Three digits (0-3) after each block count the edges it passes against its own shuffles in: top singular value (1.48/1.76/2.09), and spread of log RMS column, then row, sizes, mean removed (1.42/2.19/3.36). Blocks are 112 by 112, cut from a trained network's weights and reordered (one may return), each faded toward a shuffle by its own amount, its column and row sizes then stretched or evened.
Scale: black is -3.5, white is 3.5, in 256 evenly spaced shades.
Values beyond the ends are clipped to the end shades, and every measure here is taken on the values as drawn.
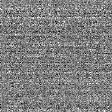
2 2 2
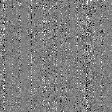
0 3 1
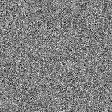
2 0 0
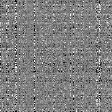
2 3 1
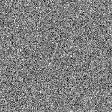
1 1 0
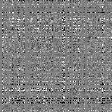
2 3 3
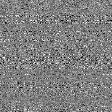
0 0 3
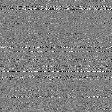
2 0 3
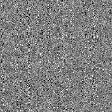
1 2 0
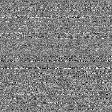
0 0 3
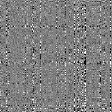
3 3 2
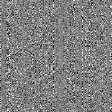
2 3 0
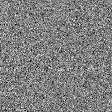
1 0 1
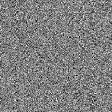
2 1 1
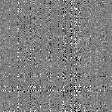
1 3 2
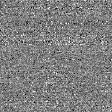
0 1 2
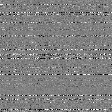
2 0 3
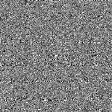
1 0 2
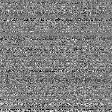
1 1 3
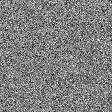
0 0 0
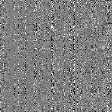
2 3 1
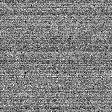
3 0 1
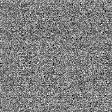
0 2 0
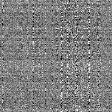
2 3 0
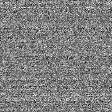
1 1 2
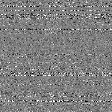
2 0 3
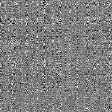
0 3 2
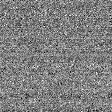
0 0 1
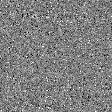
0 0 1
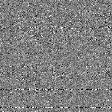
1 1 2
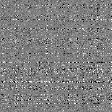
0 2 3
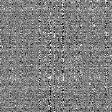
2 3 0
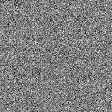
2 1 0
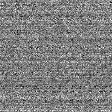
2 1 2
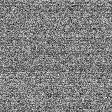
1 0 0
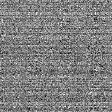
3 2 0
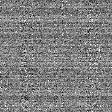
3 2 0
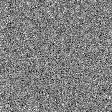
0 0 0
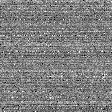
3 0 2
